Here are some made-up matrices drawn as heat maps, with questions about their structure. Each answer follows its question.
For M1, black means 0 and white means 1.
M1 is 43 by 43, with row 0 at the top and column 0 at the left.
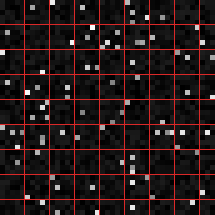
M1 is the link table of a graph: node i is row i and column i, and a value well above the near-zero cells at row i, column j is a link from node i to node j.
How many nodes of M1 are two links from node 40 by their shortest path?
4
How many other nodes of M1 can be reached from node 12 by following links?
8
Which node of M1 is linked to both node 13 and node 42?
node 19
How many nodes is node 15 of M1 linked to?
1
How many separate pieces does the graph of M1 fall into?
4
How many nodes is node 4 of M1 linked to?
1
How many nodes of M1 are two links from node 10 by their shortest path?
2
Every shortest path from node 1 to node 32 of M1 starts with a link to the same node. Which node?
node 16
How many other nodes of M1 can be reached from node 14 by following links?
7
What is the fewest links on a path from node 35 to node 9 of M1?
5
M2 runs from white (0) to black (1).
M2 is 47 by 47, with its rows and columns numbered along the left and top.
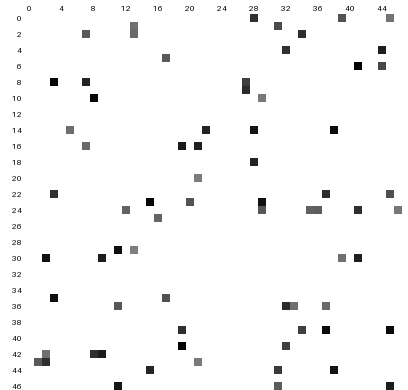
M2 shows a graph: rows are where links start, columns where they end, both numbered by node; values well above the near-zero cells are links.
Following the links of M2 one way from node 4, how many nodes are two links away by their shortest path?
3
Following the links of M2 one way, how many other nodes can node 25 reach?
4
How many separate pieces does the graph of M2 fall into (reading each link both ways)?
3
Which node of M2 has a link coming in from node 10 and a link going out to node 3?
node 8
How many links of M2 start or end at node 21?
3
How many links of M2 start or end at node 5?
2
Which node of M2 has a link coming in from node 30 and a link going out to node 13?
node 2
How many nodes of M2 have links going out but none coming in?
12
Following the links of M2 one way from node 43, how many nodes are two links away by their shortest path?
4
